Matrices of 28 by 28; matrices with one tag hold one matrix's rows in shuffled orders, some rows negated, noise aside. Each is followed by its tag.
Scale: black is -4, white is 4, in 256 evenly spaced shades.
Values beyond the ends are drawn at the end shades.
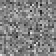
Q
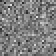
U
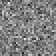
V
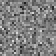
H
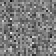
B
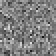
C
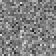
H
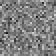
U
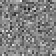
V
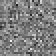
Q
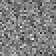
H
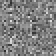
B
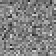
B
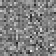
Q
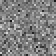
U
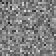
V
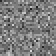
C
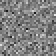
U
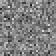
C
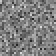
H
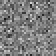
C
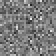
Q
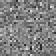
Q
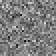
V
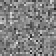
Q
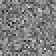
V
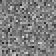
V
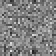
B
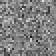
C
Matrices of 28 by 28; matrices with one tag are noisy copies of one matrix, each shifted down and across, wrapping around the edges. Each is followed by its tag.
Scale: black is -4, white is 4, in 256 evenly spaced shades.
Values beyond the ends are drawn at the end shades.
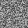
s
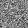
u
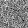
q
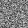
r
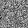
u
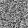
r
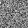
s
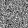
q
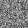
q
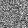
r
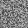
r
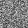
s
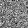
u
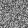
r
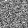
s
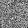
q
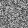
r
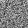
s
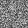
s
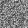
s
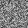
s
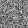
u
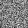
q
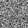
s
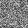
u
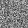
q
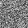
s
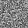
s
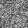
r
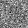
r
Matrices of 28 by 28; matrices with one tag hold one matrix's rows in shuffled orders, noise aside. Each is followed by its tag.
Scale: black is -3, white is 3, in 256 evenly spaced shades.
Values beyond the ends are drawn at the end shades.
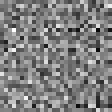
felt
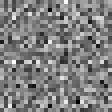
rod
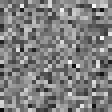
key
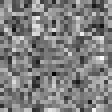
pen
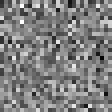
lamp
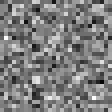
pen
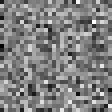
key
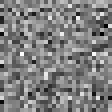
key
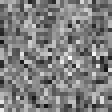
key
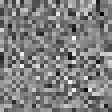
lamp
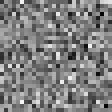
lamp
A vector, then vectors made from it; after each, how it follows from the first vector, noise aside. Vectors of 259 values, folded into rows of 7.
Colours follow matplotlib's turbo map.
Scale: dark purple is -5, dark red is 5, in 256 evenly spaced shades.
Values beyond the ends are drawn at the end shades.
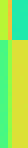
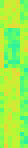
wrapped around, shrunk.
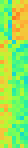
negated.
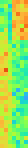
negated.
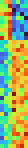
scaled up.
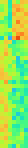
negated.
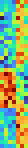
wrapped around, negated, scaled up.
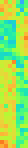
wrapped around.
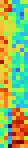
wrapped around, negated, scaled up.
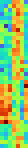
wrapped around, negated, scaled up.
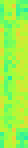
wrapped around, shrunk.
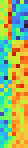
scaled up.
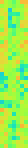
wrapped around, partly zeroed.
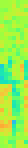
wrapped around, partly zeroed.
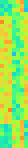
wrapped around.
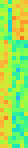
negated.
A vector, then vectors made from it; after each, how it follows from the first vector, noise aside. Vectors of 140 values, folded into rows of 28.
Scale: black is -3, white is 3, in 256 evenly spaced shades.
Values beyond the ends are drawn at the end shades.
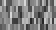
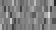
wrapped around, partly zeroed.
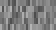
reversed, shrunk.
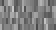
wrapped around, negated, shrunk.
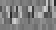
negated, partly zeroed.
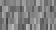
wrapped around, negated, shrunk.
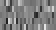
wrapped around, partly zeroed.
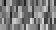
negated.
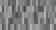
reversed, shrunk.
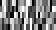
wrapped around, negated, scaled up.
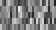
negated.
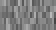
wrapped around, negated, shrunk.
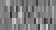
negated, partly zeroed.
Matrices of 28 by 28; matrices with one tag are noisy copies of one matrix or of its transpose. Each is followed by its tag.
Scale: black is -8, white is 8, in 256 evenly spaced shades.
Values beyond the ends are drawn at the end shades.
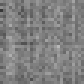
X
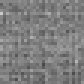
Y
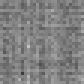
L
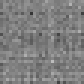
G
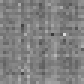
L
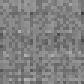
G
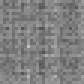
L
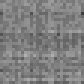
G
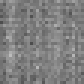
X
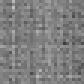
Y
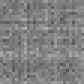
L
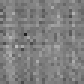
X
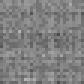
G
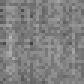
X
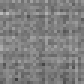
Y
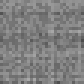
G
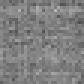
X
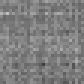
Y
